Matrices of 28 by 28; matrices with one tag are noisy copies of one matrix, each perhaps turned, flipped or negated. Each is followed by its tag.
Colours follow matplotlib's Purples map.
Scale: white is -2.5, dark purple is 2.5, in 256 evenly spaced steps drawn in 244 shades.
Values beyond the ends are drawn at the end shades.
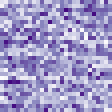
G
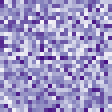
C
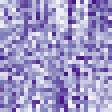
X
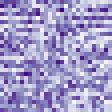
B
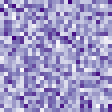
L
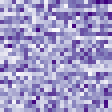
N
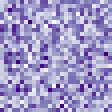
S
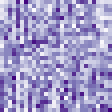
B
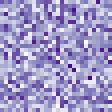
C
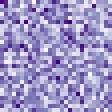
S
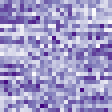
X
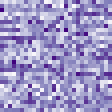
N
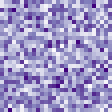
S
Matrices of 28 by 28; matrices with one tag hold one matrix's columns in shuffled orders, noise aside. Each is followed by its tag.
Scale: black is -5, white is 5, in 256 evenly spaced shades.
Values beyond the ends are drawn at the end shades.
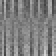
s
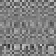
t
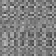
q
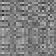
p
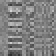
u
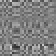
t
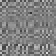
t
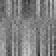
s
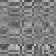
t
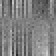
s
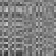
u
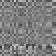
t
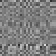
t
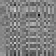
u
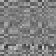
t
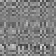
t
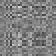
q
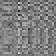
p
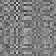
p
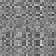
q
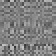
t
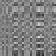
u
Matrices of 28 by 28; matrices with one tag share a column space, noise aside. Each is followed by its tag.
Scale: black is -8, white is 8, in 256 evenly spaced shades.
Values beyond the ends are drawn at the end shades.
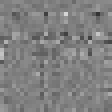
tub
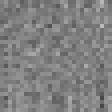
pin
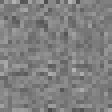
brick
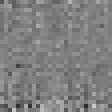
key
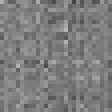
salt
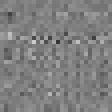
tub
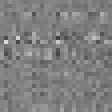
tub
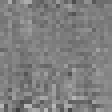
key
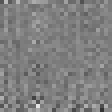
key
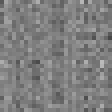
salt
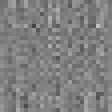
pin
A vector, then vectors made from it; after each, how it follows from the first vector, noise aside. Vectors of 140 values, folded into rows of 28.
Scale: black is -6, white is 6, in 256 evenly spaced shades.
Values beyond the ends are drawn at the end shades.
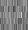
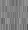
wrapped around, negated, shrunk.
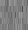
wrapped around, negated, shrunk.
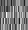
reversed, scaled up.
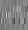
reversed, partly zeroed.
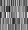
reversed, scaled up.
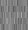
shrunk.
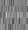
reversed, partly zeroed.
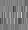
partly zeroed.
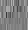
reversed, negated, partly zeroed.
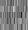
negated.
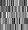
reversed, scaled up.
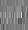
partly zeroed.
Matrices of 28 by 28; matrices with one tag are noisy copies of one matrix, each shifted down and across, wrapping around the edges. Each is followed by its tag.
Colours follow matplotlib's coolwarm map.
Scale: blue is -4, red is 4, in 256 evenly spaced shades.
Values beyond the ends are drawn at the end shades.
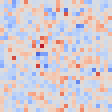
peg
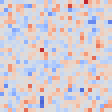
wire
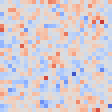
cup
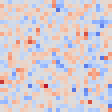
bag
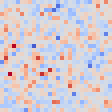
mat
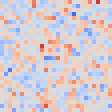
peg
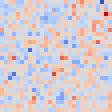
mat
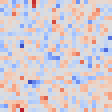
cup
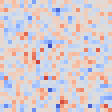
bag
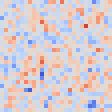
wire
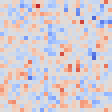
bag
